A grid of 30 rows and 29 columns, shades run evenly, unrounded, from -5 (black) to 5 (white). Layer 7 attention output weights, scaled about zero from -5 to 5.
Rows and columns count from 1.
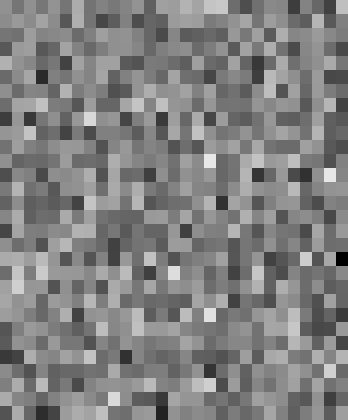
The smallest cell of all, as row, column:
19, 29
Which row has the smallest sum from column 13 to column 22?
26
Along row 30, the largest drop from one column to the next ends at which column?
14
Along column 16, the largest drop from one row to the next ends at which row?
17
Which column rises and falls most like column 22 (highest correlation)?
11
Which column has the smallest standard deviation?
5
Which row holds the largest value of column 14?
8
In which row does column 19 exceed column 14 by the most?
9
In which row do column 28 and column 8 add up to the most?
13
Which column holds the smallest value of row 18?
10
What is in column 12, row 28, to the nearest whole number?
1
